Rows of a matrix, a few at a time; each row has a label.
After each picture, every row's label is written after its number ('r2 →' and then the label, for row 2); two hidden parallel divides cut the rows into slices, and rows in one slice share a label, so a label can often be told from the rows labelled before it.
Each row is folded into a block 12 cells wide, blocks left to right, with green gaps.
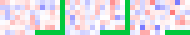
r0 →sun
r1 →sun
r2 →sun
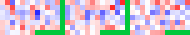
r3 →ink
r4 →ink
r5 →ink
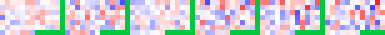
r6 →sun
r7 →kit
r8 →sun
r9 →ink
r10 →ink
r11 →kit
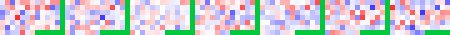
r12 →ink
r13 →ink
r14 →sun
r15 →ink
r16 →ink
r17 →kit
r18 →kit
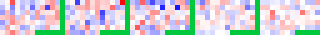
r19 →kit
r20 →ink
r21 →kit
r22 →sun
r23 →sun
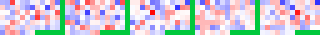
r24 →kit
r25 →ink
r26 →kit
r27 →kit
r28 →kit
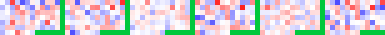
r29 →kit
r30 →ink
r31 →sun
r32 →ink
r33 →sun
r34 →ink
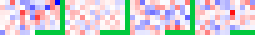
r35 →kit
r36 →sun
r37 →ink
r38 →kit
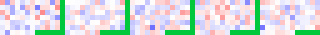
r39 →sun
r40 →sun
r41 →sun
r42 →sun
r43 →sun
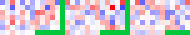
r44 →kit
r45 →ink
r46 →ink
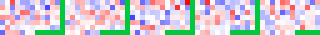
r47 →kit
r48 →kit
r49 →ink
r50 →kit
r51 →ink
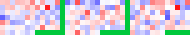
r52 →ink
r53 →kit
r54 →ink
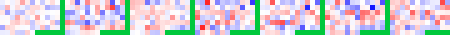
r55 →sun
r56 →ink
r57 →sun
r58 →kit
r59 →kit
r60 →kit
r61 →kit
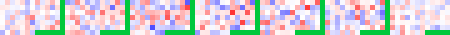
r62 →sun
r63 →kit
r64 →kit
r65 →kit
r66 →ink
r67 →ink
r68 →sun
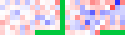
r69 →sun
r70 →ink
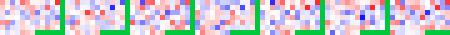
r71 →ink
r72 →kit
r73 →ink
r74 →kit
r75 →ink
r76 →ink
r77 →ink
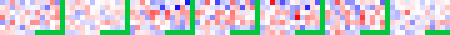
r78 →kit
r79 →sun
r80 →kit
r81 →kit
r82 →kit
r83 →kit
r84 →sun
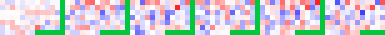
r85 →sun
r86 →ink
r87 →ink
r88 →ink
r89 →ink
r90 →ink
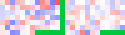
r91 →ink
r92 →sun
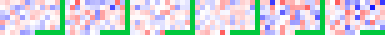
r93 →sun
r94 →kit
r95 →sun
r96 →sun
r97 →ink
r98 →kit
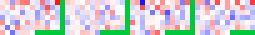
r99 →ink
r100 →sun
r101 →ink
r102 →ink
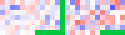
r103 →sun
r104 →kit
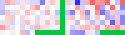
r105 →sun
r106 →ink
